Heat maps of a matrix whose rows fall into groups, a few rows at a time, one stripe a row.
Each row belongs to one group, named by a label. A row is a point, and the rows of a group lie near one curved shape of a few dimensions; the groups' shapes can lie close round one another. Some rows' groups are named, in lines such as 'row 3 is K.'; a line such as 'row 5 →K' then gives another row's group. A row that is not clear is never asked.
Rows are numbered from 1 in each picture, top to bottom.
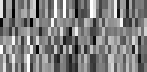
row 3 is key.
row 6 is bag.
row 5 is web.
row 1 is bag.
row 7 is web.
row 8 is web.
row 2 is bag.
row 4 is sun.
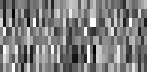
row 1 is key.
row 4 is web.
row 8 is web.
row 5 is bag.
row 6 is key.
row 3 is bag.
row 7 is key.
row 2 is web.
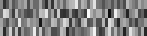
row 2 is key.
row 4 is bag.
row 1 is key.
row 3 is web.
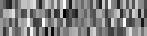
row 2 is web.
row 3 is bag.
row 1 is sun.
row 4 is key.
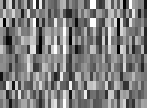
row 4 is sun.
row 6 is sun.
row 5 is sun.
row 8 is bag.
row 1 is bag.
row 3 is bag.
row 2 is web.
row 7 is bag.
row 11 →web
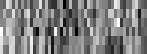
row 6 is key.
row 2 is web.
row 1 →web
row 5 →key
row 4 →bag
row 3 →web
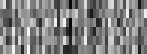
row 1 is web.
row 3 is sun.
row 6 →web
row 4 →web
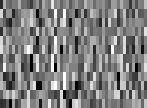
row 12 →sun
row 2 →bag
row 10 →sun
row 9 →web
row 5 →bag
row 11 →web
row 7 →key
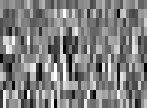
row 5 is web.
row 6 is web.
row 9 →sun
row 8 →sun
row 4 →sun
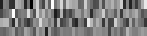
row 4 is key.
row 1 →key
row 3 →key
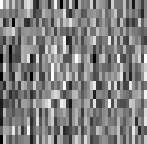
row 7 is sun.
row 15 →web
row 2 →bag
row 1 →bag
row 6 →sun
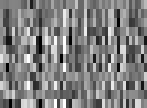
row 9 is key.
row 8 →sun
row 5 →sun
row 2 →web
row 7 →bag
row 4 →web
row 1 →key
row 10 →bag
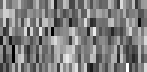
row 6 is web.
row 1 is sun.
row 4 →key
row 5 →sun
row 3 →web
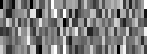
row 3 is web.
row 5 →bag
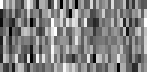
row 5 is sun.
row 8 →web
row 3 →key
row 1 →bag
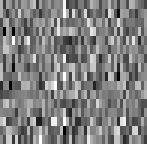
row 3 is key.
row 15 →web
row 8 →web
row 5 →web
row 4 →web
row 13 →bag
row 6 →key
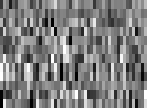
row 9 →bag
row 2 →key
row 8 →bag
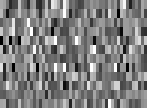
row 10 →web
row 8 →bag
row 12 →web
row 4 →key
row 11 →key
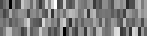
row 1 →sun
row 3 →bag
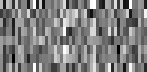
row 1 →bag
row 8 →bag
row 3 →web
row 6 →web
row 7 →web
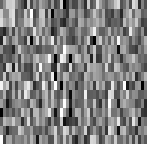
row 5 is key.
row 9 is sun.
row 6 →web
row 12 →sun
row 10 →bag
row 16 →bag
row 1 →web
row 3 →key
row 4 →bag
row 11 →web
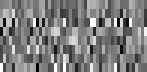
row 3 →bag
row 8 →bag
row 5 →key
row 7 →sun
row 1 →key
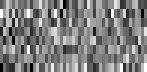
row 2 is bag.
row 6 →web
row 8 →key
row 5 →web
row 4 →sun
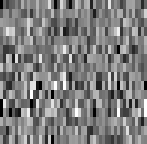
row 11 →key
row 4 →web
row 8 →bag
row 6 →web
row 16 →key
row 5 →key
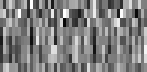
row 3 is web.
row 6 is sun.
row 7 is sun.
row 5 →sun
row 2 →sun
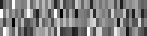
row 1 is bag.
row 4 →key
